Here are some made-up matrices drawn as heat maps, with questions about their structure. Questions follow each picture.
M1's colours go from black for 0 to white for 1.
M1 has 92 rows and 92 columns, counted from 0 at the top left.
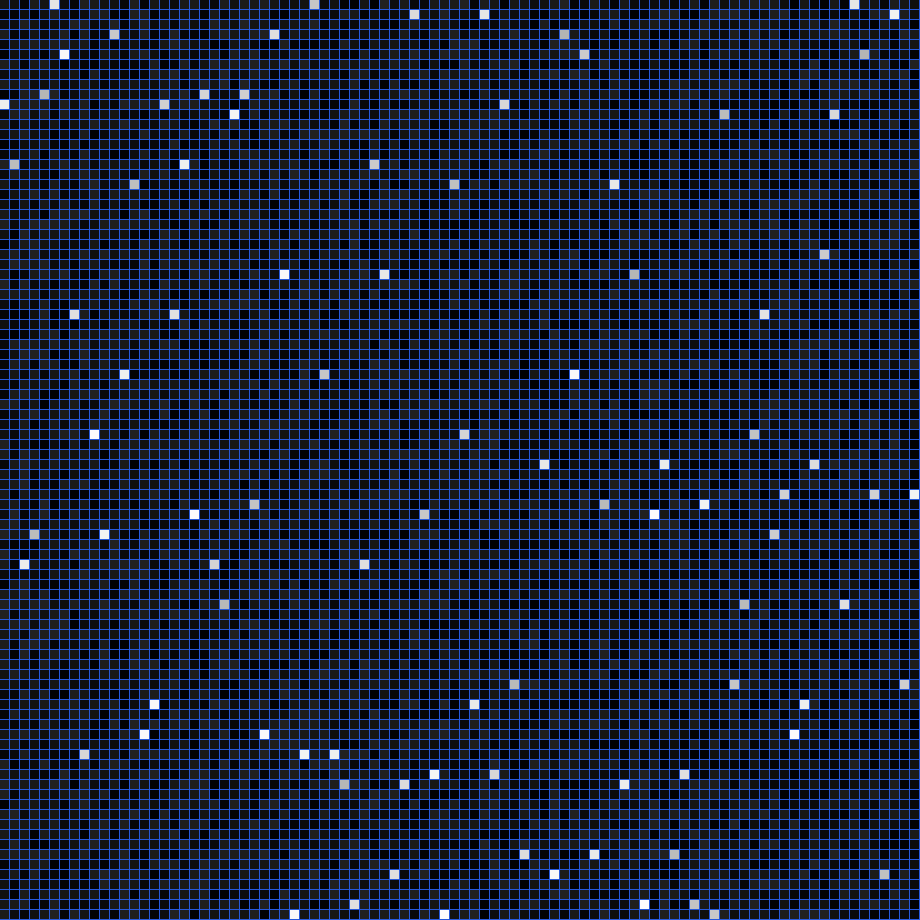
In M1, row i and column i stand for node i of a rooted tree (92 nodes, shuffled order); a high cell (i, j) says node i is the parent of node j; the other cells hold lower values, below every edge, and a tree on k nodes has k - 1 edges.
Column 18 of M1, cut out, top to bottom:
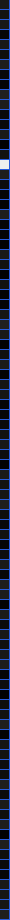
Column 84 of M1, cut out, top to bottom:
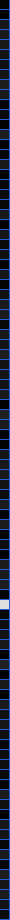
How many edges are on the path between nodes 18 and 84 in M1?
5
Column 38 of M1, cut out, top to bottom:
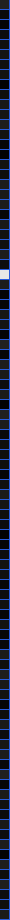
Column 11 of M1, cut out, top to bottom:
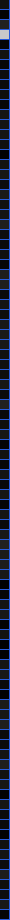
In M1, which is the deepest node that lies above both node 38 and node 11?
3
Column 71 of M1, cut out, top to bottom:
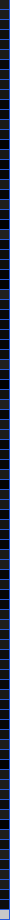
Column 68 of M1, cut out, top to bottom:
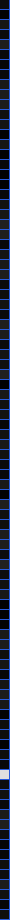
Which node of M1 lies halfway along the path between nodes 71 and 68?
49
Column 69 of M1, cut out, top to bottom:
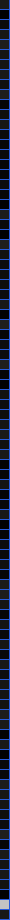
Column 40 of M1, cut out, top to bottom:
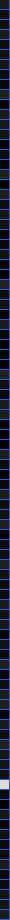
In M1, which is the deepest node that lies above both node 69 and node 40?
77
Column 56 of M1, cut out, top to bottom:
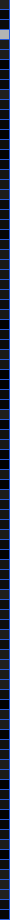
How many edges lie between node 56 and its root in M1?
2
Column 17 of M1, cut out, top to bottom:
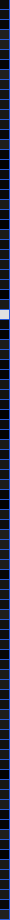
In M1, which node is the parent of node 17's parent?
0
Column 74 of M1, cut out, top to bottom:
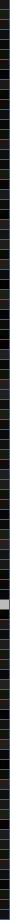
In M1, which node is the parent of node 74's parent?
50
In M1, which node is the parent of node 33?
75
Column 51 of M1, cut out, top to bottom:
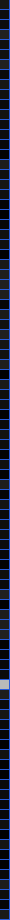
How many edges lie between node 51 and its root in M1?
3
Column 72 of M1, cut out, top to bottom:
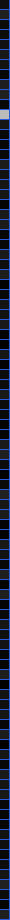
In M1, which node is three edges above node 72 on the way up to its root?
53
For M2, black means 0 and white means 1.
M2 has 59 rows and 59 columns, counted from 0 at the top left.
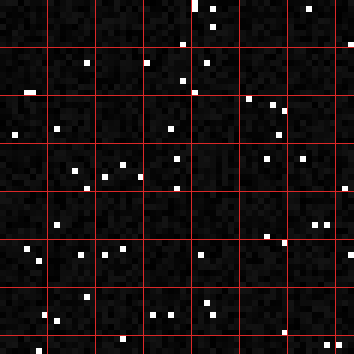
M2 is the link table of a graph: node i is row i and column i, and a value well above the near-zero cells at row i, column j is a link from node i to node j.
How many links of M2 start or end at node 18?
1
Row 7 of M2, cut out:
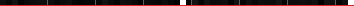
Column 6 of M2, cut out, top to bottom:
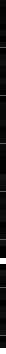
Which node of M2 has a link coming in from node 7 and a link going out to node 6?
node 58
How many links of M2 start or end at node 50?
2
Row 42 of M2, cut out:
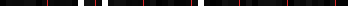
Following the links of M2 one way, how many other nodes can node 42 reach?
7
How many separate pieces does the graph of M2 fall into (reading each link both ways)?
10
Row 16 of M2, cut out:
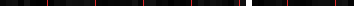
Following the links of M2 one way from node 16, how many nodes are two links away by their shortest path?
2
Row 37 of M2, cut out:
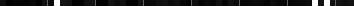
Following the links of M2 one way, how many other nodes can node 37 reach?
11
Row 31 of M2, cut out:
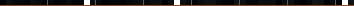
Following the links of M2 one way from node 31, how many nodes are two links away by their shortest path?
4
